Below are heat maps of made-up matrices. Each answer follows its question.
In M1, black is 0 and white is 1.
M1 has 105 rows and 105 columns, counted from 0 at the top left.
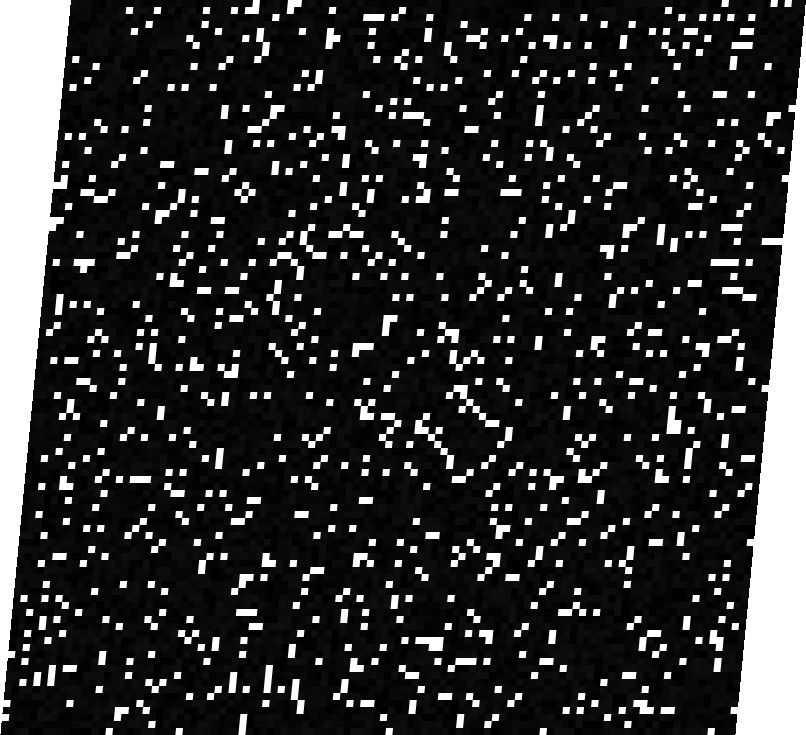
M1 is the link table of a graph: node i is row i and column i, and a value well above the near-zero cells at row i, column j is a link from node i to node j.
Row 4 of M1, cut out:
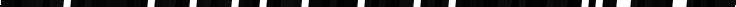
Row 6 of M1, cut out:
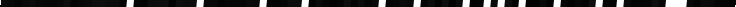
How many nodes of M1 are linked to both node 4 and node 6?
7
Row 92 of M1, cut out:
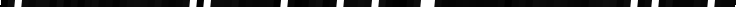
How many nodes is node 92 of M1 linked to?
11
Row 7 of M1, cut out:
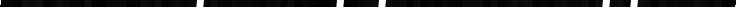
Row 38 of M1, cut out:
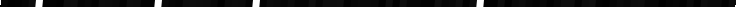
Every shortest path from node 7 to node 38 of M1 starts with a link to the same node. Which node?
node 90
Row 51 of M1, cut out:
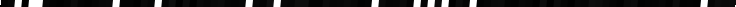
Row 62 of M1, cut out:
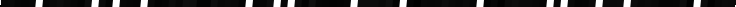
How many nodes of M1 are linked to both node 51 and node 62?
4
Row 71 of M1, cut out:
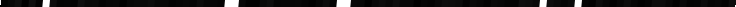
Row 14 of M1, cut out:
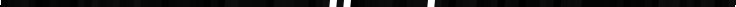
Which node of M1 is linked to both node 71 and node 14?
node 49
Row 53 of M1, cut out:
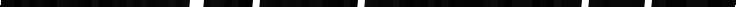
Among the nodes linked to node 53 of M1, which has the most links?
node 27
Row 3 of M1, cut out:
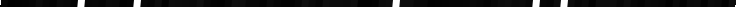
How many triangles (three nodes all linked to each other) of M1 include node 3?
1
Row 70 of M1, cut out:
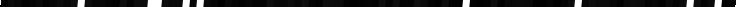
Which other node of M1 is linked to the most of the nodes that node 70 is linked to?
node 41
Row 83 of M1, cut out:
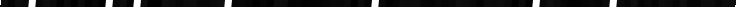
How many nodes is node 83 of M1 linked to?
7
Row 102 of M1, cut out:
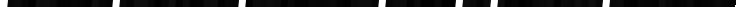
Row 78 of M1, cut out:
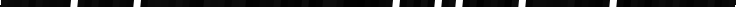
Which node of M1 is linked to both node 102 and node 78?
node 65
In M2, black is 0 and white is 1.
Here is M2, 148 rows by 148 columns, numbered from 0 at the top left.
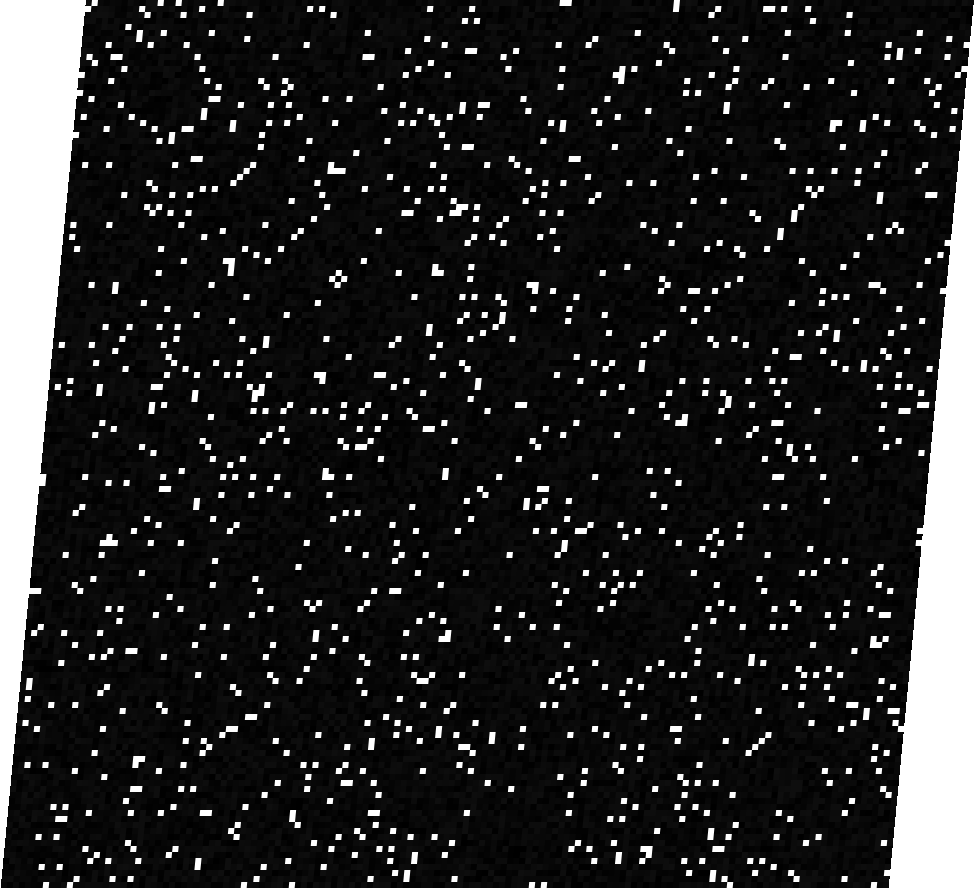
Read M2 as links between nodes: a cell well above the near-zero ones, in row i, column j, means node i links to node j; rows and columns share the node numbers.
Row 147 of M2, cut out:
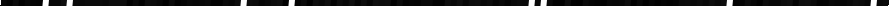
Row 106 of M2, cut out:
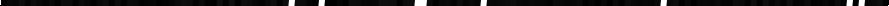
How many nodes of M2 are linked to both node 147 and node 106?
1
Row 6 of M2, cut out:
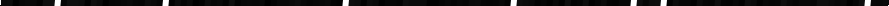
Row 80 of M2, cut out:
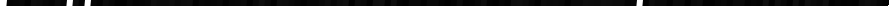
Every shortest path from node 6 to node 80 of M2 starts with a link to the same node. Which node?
node 110
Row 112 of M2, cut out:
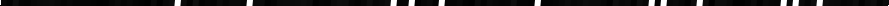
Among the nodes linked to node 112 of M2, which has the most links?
node 68
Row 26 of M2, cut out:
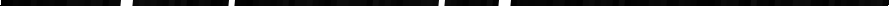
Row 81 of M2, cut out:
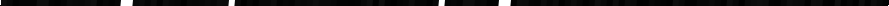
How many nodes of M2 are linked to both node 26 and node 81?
6
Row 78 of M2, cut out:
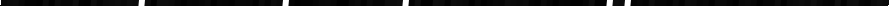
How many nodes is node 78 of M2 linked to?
5
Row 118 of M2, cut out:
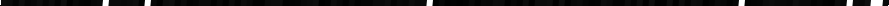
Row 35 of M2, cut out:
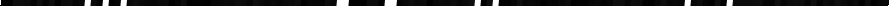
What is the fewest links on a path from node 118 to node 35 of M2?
2
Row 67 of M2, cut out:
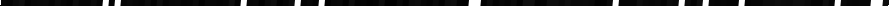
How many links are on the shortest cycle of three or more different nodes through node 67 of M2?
3
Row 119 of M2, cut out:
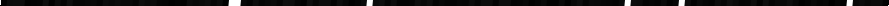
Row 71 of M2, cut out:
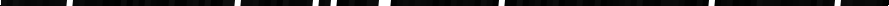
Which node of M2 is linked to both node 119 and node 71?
node 39
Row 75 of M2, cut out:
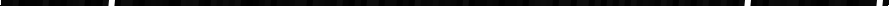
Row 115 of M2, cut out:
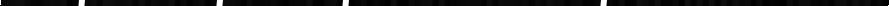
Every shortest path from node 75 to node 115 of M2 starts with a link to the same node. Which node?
node 18
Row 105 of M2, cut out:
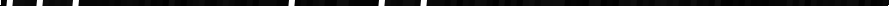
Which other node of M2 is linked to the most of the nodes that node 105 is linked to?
node 9
